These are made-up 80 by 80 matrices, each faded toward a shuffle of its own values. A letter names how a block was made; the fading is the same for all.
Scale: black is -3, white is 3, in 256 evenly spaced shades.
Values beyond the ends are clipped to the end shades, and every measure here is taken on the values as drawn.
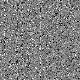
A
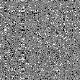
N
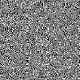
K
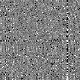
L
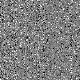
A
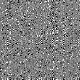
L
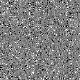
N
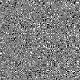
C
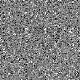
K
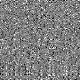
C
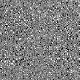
C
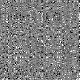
L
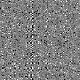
L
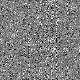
A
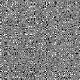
L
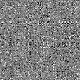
C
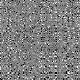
L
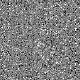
A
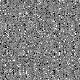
N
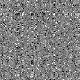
C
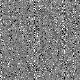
A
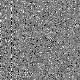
A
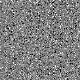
A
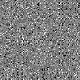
C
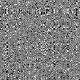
L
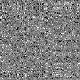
C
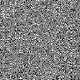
K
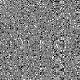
L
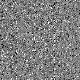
A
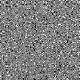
C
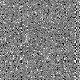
L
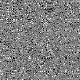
C
